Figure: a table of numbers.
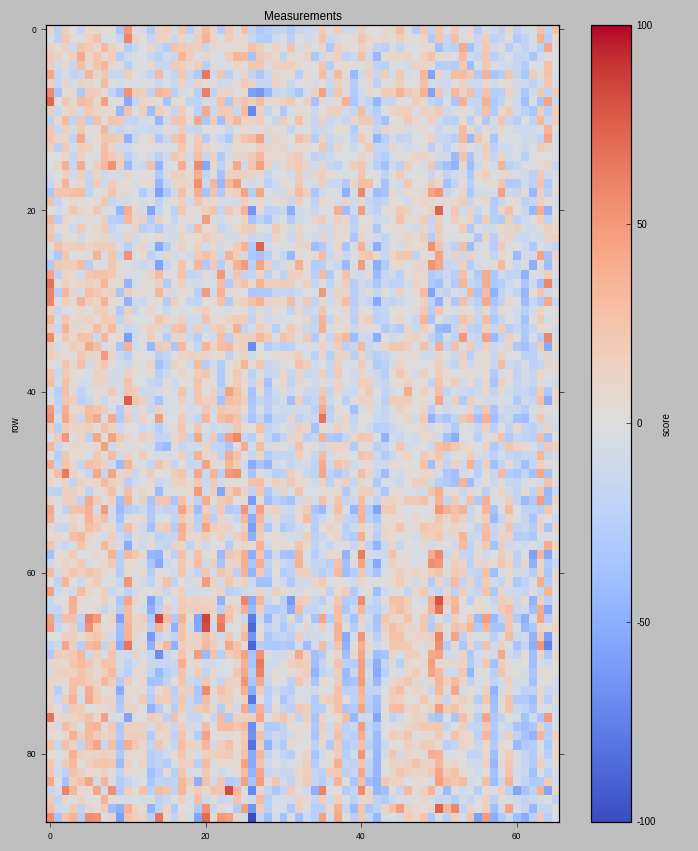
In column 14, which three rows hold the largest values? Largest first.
65, 87, 43
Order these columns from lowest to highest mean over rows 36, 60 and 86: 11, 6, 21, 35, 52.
35, 21, 11, 6, 52
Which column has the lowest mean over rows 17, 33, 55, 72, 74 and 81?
26
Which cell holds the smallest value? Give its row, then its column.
87, 26
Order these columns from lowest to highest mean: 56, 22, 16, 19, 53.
16, 22, 19, 53, 56
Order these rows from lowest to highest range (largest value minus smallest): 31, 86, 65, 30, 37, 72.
31, 37, 72, 30, 86, 65
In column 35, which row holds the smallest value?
53
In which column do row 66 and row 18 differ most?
20
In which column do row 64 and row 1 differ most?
49
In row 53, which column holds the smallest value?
42
